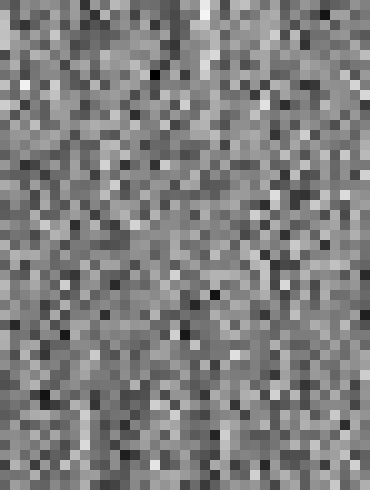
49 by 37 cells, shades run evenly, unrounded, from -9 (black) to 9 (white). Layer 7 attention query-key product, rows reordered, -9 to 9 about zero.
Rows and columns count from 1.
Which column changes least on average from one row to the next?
34
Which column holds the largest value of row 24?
33
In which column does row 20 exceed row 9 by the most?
11
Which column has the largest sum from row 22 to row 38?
18
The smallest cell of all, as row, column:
8, 16
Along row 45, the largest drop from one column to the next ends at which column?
10
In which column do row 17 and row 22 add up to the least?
3
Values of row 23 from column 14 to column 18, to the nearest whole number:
6 3 -1 1 1
